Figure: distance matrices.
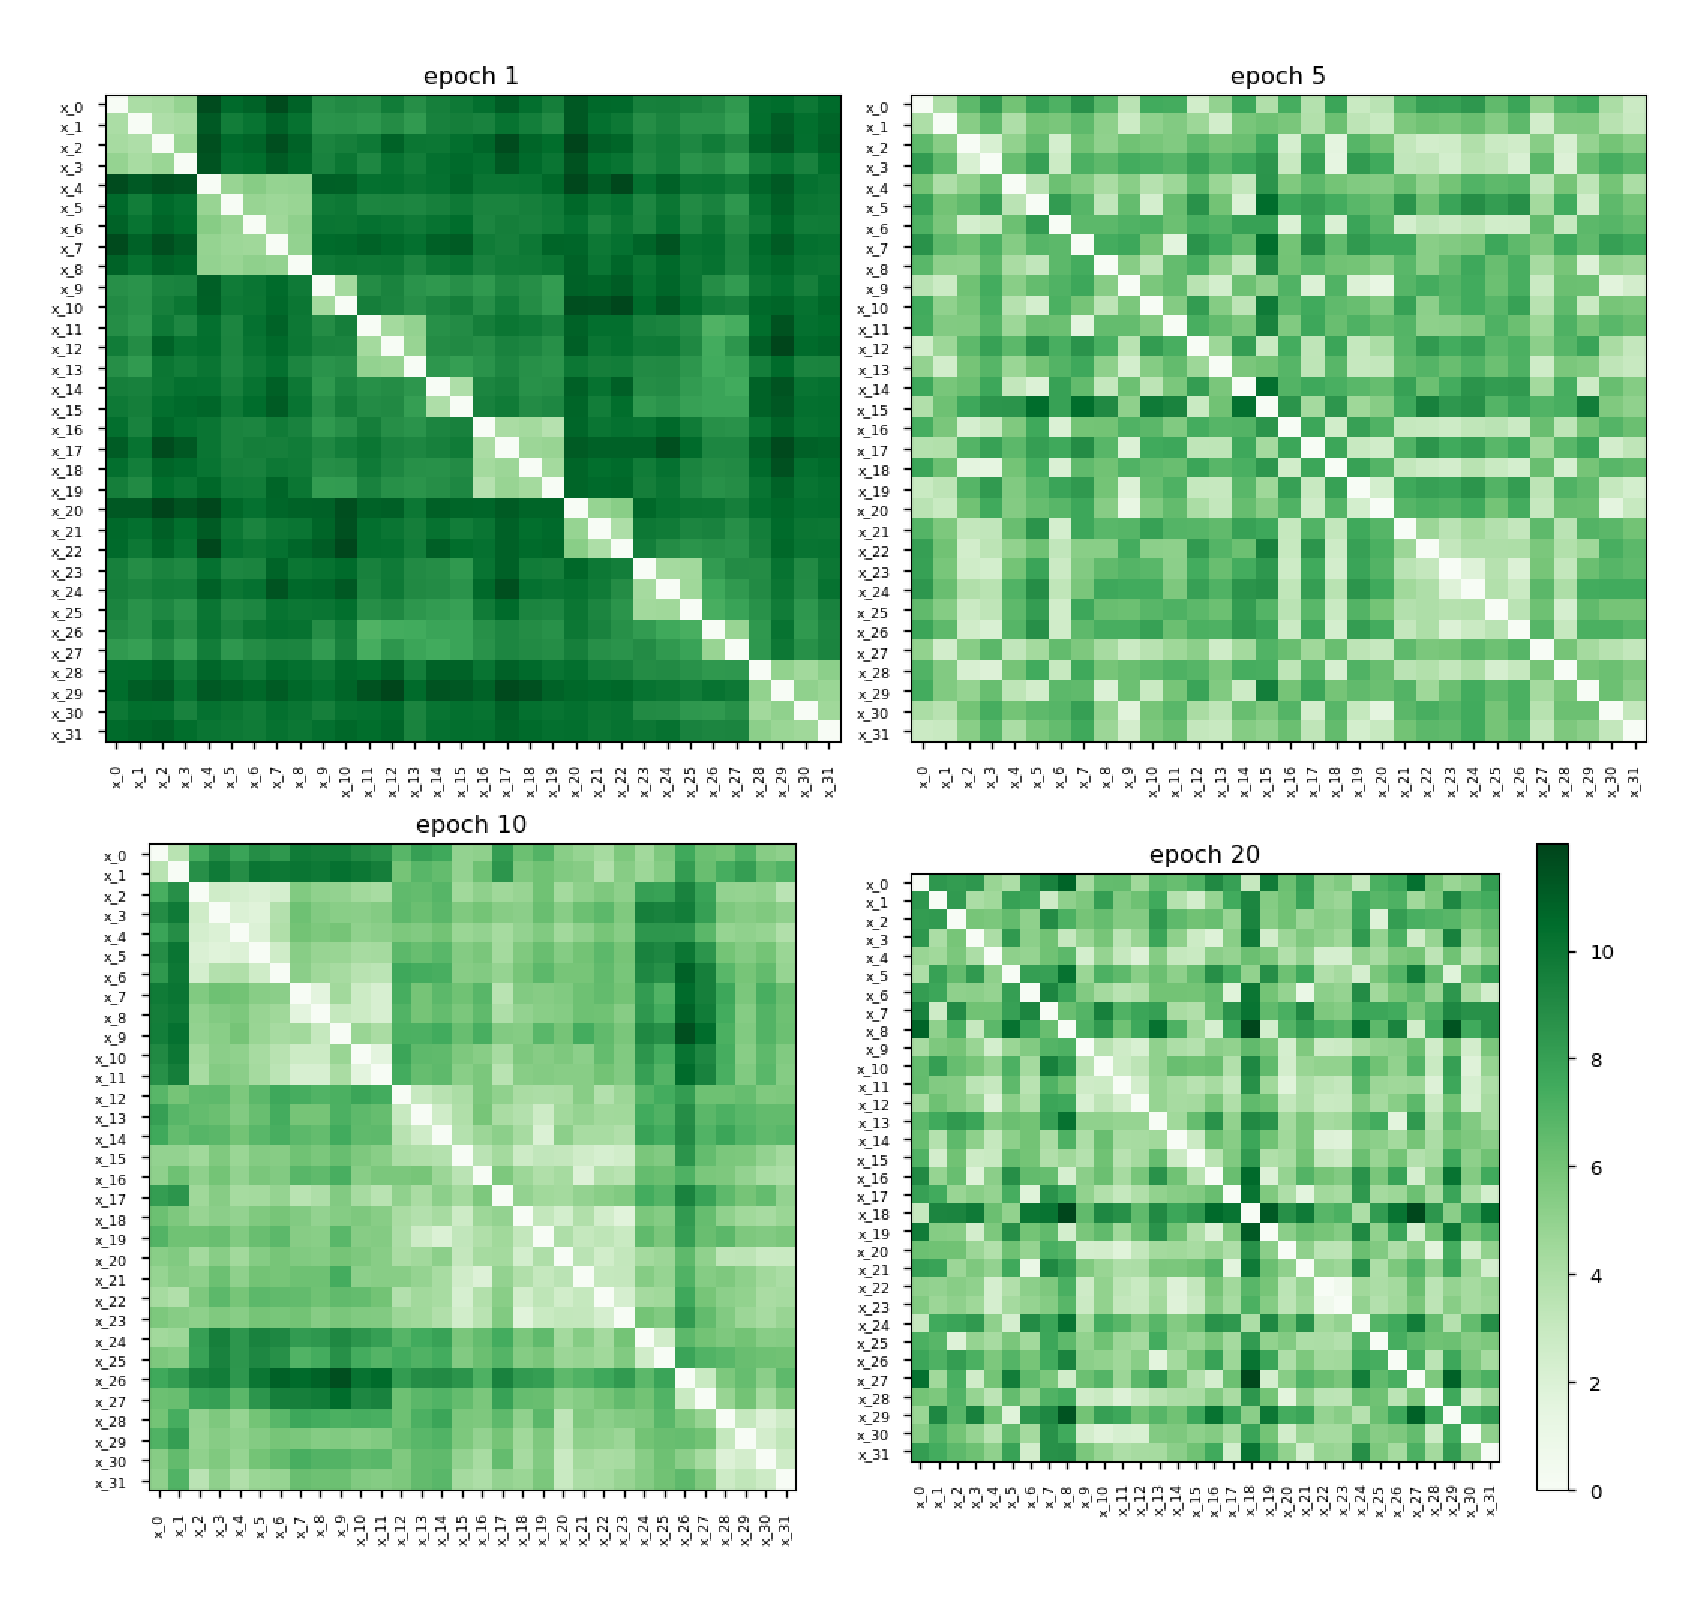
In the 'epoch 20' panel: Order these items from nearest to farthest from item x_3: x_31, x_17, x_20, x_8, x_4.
x_8, x_4, x_20, x_17, x_31
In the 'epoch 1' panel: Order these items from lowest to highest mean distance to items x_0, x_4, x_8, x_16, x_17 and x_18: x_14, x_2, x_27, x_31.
x_27, x_14, x_2, x_31
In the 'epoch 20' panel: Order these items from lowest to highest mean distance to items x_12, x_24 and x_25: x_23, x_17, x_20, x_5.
x_23, x_5, x_20, x_17
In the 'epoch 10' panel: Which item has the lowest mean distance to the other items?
x_20
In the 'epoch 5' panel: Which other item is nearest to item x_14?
x_5
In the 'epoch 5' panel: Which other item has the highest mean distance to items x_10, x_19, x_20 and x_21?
x_7
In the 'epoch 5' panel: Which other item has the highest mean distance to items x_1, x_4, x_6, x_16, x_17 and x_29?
x_15
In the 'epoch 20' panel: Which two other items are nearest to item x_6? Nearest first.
x_21, x_17
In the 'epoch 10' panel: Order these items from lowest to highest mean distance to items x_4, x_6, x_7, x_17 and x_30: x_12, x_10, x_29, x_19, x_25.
x_10, x_29, x_19, x_12, x_25
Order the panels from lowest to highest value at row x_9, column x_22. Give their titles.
epoch 20, epoch 10, epoch 5, epoch 1
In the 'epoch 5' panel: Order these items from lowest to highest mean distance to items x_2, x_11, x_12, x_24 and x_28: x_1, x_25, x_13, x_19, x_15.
x_25, x_1, x_13, x_19, x_15
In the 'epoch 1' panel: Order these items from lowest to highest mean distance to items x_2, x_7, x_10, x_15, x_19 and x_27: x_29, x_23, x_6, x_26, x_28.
x_26, x_6, x_23, x_28, x_29
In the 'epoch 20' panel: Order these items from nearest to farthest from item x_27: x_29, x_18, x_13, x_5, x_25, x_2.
x_25, x_2, x_13, x_5, x_29, x_18
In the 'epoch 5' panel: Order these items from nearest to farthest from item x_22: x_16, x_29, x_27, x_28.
x_16, x_28, x_29, x_27
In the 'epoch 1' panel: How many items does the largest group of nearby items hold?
5
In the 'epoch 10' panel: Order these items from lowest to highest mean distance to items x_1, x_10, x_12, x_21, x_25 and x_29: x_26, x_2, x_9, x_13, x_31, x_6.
x_31, x_13, x_2, x_6, x_9, x_26
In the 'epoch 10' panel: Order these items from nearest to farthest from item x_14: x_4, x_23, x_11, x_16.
x_23, x_16, x_4, x_11
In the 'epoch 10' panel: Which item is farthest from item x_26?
x_9
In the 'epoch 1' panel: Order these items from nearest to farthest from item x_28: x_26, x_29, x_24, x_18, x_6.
x_29, x_26, x_24, x_6, x_18
